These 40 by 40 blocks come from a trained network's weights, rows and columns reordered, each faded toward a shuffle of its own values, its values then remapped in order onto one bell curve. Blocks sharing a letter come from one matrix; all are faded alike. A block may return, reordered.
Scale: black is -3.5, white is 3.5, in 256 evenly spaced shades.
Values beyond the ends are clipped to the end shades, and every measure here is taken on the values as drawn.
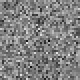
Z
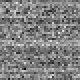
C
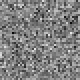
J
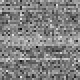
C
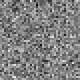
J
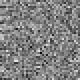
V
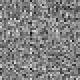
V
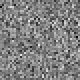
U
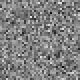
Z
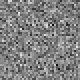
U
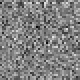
U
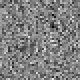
V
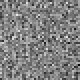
J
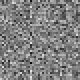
V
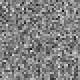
Z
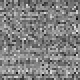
C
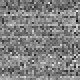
C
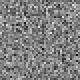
J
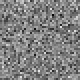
Z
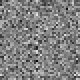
V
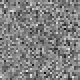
Z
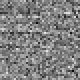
U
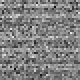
C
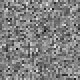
Z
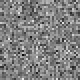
V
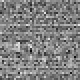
C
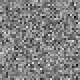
J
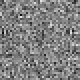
J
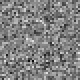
J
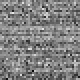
C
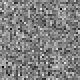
J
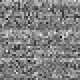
C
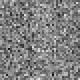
J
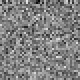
U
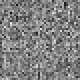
V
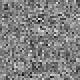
V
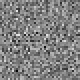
U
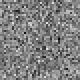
J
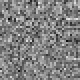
U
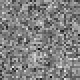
V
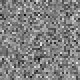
Z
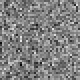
J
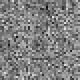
V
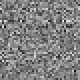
U
